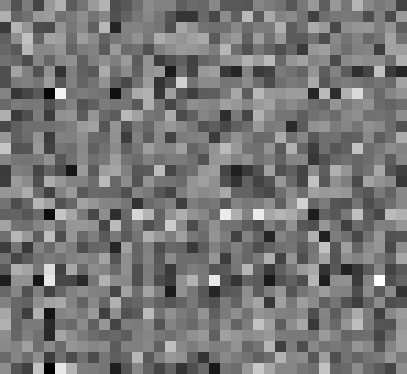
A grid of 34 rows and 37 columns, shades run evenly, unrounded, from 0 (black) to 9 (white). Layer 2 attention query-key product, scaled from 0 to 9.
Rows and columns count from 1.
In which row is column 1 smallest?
26
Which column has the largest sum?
14
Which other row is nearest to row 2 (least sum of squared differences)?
15
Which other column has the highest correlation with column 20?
35
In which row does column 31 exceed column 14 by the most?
16
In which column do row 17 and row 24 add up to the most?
10
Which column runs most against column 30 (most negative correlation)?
5
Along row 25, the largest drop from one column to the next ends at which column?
6
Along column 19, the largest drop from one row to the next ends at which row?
33
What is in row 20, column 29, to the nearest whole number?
1
